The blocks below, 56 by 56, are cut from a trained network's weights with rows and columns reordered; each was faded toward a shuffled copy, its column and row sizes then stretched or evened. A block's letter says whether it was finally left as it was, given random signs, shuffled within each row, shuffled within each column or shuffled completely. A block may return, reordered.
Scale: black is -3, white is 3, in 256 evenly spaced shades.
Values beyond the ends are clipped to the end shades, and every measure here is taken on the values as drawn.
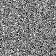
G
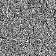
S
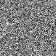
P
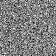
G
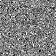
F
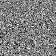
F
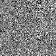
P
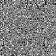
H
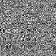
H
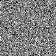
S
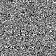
F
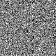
S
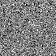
F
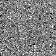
P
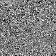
F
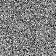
G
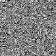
H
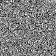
F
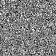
F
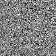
P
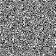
P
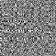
H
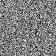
S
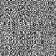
H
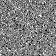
G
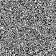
F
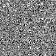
P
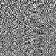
H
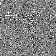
P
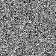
S
